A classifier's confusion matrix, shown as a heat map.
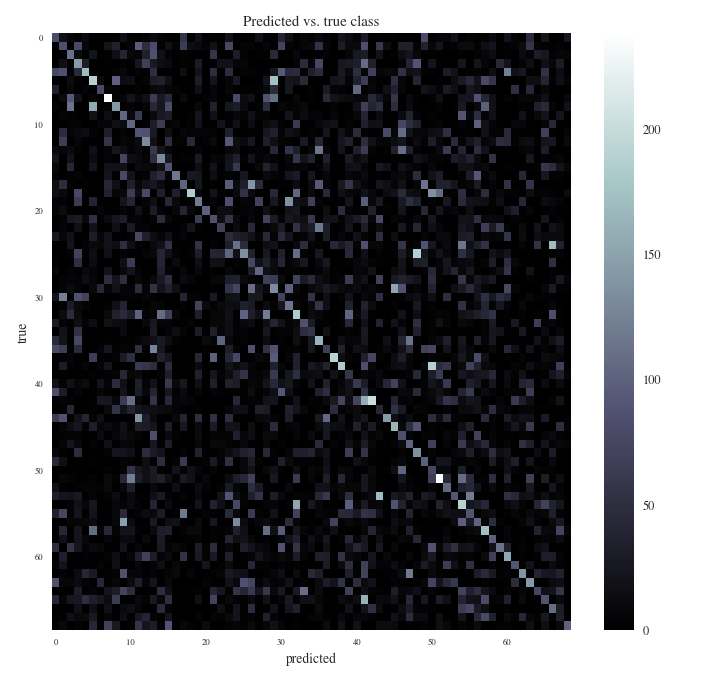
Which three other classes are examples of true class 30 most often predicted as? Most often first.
1, 3, 4
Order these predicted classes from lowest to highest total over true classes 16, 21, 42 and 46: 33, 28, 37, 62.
33, 37, 62, 28
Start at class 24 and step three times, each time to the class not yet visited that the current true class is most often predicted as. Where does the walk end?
17
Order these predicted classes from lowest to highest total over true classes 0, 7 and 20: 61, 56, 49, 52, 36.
52, 61, 36, 56, 49
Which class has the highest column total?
41
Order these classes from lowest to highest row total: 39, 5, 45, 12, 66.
66, 39, 45, 12, 5
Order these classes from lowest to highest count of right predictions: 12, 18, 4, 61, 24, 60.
61, 24, 12, 60, 4, 18
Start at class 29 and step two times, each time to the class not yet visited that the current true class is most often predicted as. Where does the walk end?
48
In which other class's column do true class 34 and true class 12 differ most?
23
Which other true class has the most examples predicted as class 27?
19
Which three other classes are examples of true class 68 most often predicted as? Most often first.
15, 7, 11
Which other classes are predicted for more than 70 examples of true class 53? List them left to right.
23, 43, 55
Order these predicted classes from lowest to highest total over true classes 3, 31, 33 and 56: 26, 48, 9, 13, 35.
26, 13, 35, 48, 9
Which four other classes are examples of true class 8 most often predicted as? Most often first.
5, 2, 57, 15
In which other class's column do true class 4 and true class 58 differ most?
60
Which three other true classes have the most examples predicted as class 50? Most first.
38, 18, 59
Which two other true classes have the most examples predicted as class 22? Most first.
35, 25
